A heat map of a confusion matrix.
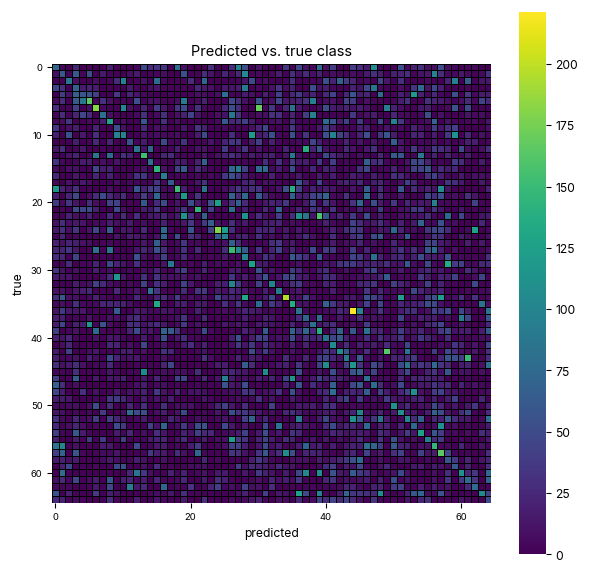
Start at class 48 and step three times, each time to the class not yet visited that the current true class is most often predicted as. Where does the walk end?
34
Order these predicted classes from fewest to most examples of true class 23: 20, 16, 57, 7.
7, 16, 20, 57
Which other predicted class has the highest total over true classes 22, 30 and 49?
39
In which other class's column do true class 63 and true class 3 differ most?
36
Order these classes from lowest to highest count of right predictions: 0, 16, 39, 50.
0, 16, 50, 39
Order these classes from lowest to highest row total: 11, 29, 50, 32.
11, 50, 32, 29
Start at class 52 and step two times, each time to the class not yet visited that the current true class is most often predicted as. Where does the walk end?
40
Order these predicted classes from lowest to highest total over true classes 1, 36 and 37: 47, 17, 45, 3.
17, 47, 3, 45
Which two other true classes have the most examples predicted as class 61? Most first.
43, 2
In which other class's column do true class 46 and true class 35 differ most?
15
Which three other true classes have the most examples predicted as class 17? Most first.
29, 39, 44
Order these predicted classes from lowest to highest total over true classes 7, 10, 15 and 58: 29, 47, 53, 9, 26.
47, 53, 9, 29, 26
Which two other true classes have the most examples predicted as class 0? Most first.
18, 56
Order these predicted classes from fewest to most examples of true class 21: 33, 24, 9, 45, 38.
24, 45, 38, 9, 33
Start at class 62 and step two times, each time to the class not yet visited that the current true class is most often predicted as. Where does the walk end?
50
